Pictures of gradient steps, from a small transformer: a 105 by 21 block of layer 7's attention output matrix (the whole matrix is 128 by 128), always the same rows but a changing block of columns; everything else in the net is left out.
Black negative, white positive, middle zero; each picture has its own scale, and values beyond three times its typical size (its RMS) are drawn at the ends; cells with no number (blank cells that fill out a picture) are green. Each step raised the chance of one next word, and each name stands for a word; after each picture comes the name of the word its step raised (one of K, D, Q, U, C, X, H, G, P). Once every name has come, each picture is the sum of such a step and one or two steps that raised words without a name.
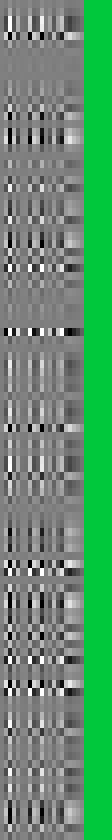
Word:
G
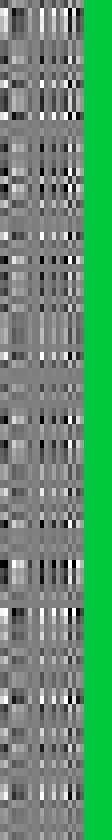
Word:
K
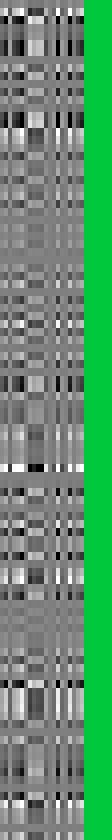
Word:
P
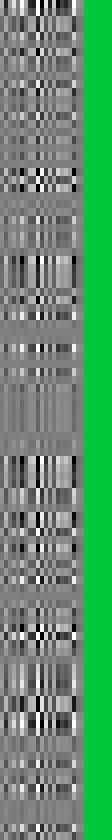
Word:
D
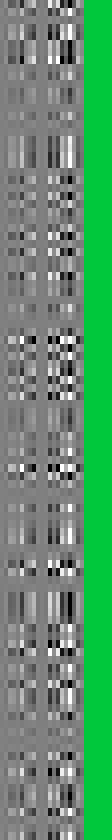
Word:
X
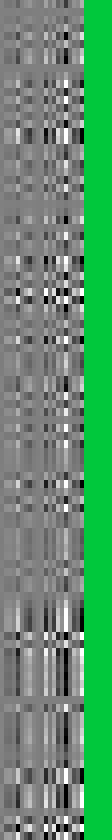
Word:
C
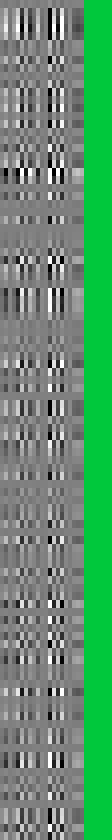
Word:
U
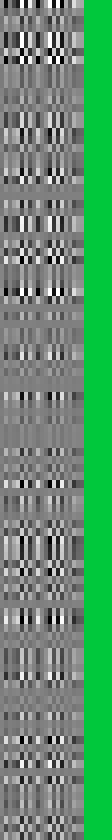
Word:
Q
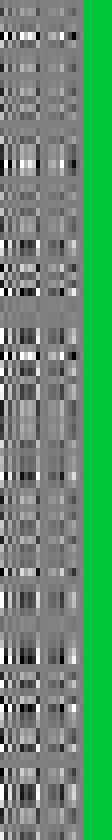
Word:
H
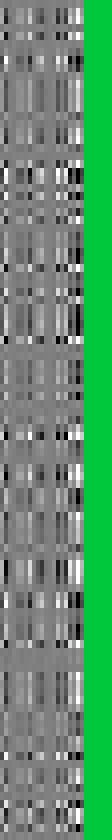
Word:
U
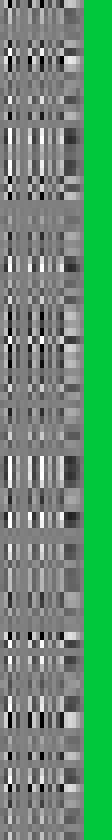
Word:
D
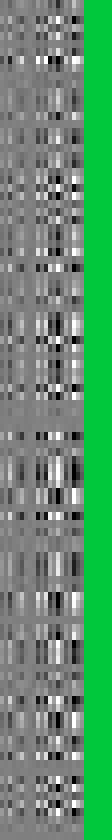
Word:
D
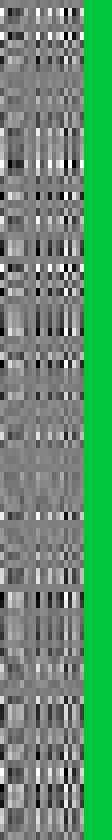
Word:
H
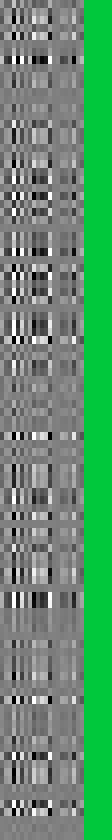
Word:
X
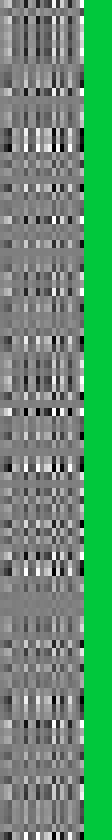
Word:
P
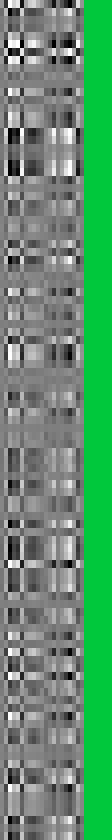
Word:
Q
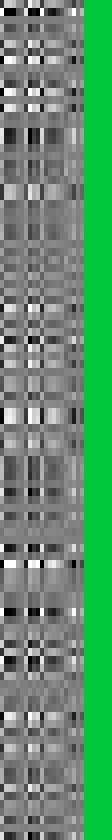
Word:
K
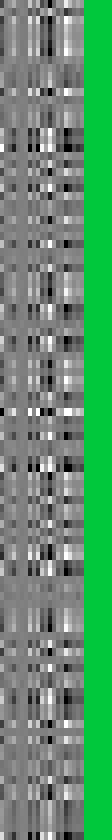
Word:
P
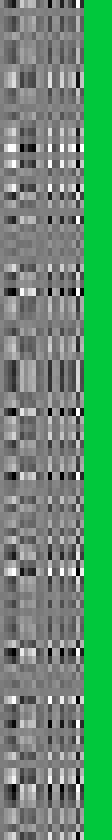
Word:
H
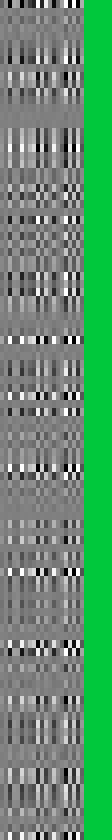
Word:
X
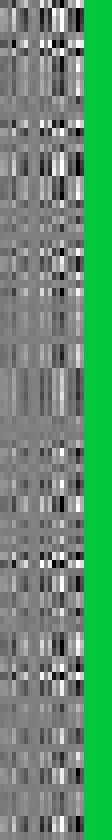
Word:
Q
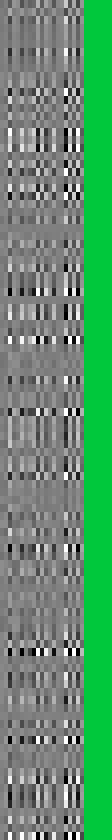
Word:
C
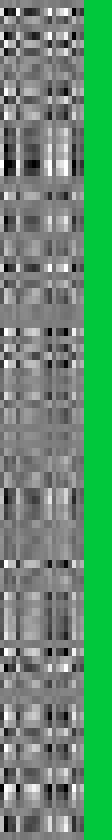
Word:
H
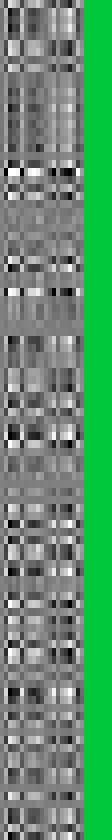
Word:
U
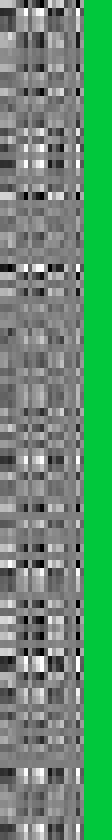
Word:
G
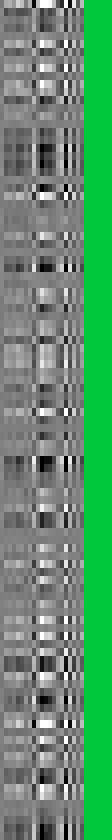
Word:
D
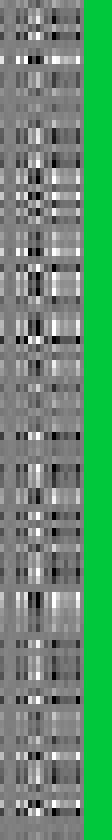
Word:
X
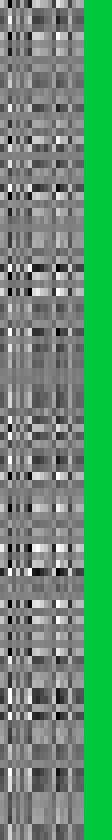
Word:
G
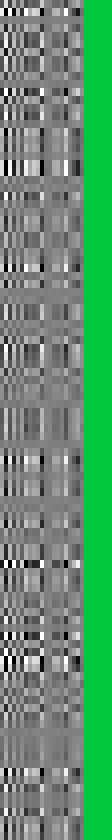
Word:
G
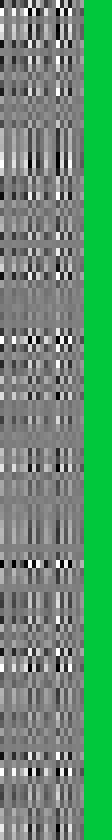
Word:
X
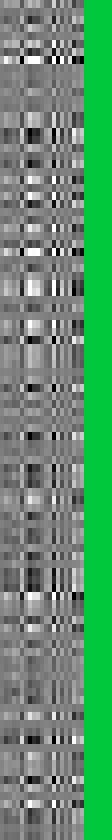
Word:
Q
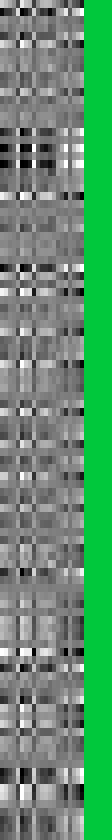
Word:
H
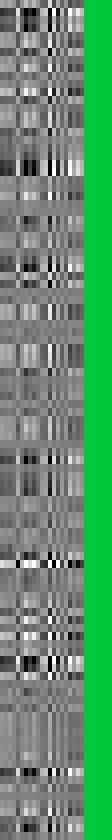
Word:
G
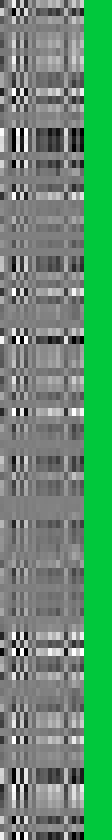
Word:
C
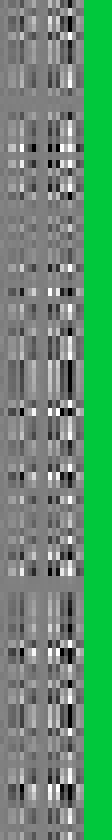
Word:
H
